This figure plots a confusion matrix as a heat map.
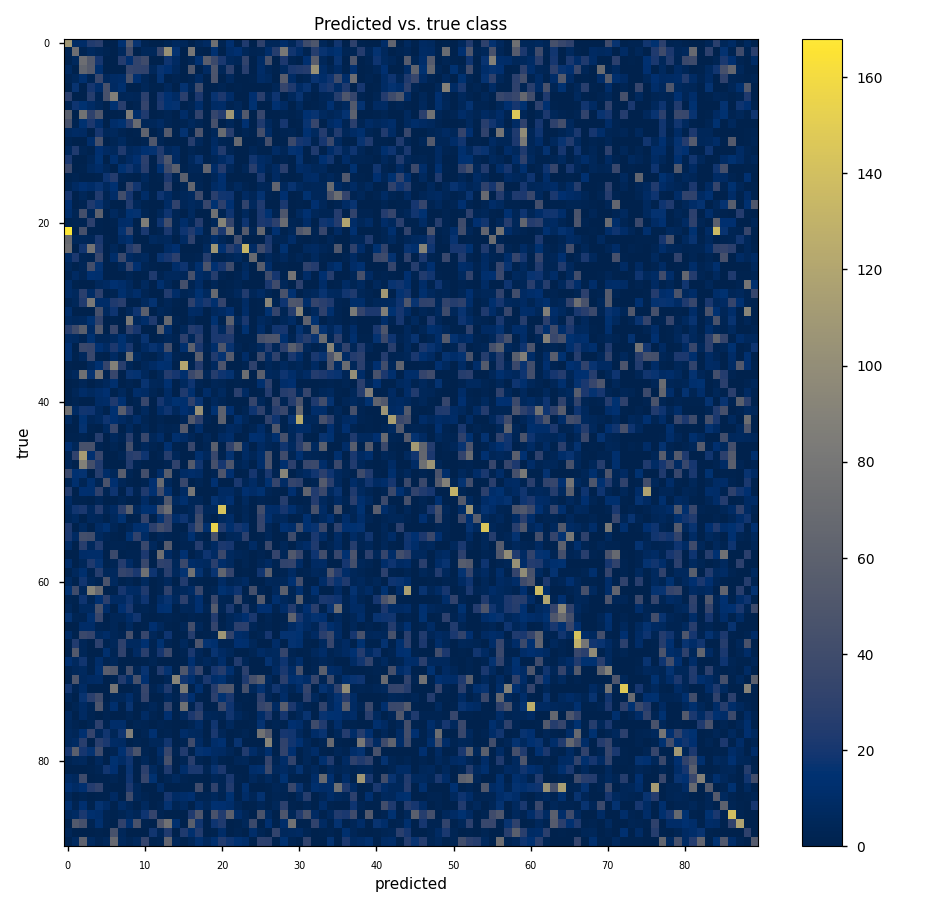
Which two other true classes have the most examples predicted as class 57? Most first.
72, 43
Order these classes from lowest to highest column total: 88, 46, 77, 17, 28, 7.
7, 88, 46, 77, 17, 28
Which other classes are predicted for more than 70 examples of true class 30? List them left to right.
37, 41, 62, 88
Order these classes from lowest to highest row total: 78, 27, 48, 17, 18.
27, 18, 17, 48, 78
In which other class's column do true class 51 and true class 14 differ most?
18
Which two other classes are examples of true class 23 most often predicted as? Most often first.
19, 46
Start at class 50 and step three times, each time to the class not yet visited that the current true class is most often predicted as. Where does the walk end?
64
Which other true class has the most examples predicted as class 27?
16
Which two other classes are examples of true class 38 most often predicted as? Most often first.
77, 69
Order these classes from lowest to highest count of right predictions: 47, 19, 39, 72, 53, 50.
53, 19, 39, 47, 50, 72
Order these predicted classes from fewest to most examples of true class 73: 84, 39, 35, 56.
39, 35, 84, 56
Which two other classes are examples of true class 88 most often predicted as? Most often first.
58, 6
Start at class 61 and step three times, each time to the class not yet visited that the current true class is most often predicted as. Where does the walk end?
17
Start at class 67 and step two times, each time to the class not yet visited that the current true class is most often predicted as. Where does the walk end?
20
